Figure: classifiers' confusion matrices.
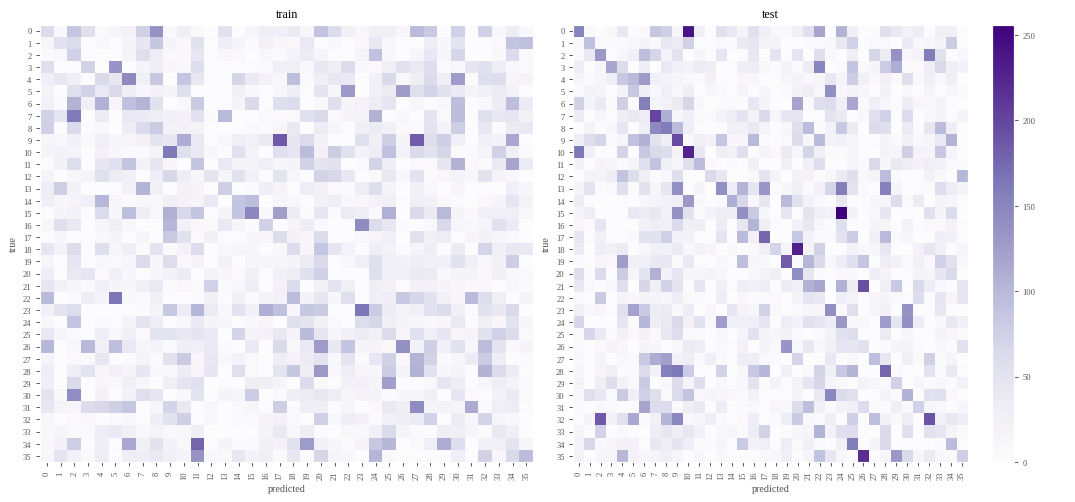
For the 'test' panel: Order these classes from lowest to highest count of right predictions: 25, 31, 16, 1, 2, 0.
25, 31, 1, 16, 2, 0
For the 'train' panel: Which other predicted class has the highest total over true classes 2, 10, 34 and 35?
11
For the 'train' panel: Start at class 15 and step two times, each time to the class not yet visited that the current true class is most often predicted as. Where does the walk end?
9
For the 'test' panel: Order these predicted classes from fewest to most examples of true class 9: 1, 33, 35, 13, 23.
35, 23, 33, 1, 13
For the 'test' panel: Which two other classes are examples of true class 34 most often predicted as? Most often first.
25, 15
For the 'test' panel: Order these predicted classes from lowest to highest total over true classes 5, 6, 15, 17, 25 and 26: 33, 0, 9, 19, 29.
29, 33, 0, 19, 9
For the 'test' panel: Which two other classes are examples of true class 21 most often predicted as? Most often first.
26, 22
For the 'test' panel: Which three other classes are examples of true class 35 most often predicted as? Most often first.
26, 29, 4
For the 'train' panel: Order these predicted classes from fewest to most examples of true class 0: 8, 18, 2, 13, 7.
18, 13, 7, 2, 8
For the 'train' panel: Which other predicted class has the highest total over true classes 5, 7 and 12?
2
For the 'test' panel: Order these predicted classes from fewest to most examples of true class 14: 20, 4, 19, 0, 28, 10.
4, 28, 0, 20, 19, 10
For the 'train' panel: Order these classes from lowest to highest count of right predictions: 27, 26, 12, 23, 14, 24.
12, 24, 14, 27, 26, 23
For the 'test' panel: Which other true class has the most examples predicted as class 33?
8
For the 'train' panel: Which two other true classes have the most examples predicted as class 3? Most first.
26, 5
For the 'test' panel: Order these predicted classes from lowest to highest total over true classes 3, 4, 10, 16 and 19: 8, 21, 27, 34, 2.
27, 2, 34, 8, 21
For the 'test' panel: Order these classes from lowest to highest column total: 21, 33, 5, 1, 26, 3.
3, 1, 26, 5, 33, 21
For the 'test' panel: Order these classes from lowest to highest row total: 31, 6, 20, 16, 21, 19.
16, 31, 20, 6, 19, 21
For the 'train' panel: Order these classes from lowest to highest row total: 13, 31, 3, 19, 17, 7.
17, 13, 19, 3, 31, 7
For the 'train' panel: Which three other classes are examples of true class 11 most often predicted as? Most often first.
34, 30, 6
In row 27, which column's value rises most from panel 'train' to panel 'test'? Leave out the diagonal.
8
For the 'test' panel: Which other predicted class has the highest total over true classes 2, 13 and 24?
28
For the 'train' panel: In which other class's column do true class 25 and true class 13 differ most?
7
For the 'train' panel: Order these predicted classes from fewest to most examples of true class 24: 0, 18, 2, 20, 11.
0, 20, 11, 18, 2
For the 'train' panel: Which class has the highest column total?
20
